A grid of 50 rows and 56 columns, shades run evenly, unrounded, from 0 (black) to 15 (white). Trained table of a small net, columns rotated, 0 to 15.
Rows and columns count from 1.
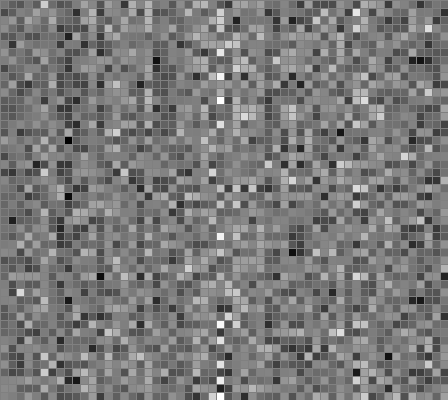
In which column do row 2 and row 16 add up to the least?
10
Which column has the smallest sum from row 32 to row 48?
13
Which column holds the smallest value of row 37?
42
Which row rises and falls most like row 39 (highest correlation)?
33
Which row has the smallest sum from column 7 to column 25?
6
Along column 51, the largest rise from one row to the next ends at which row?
20
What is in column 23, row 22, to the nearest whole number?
4
